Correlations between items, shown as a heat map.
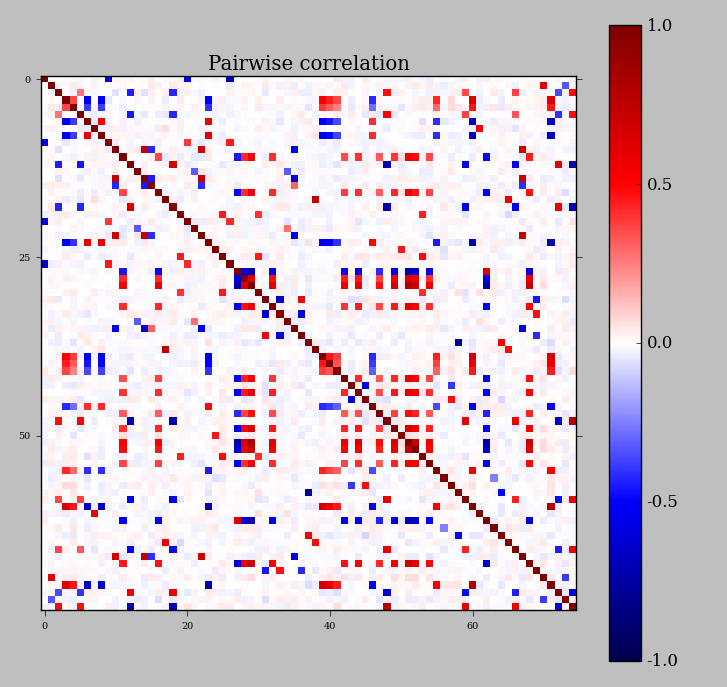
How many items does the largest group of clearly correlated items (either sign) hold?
15
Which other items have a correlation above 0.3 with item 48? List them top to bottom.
2, 5, 59, 66, 74
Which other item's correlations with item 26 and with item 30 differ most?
0
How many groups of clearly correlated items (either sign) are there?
15
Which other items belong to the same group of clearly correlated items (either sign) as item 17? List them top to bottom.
38, 65
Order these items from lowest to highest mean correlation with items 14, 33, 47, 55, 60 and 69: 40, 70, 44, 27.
27, 70, 44, 40
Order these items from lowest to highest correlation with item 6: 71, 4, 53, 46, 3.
71, 3, 4, 53, 46
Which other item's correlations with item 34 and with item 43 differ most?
45
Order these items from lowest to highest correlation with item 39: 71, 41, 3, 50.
50, 41, 3, 71
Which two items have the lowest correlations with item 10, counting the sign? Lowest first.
35, 15
